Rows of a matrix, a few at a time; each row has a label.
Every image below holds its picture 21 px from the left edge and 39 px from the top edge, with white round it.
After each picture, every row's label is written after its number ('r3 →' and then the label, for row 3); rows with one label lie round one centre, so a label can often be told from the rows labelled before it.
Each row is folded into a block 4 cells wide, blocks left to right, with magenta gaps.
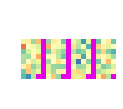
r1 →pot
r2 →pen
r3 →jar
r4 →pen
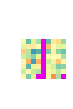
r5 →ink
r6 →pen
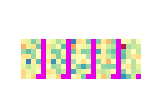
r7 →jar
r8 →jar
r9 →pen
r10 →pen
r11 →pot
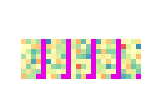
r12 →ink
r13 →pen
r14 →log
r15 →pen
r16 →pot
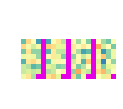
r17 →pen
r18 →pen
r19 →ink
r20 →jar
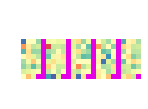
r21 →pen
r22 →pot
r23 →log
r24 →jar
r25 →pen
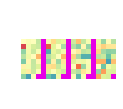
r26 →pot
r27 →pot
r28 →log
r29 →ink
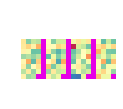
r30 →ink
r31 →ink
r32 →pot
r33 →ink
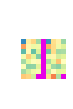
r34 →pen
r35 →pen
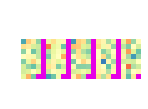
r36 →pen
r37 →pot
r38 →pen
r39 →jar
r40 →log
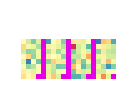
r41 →jar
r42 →pen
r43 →pot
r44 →pen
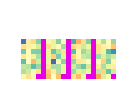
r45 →pen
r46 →jar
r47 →pen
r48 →ink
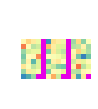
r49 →pot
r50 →pen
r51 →log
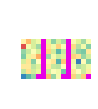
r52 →pot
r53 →ink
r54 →jar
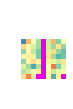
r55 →pen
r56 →log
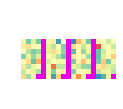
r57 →ink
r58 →log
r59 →pen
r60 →pot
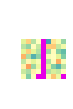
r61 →log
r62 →pen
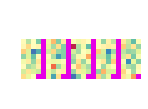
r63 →ink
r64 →log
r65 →pot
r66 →ink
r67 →jar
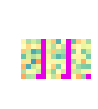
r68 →ink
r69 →log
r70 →pen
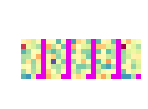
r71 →pot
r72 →jar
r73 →pen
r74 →pen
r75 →pot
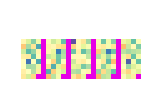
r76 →jar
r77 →ink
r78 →pen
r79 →ink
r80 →jar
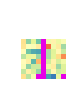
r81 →ink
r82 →pot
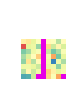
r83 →pot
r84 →jar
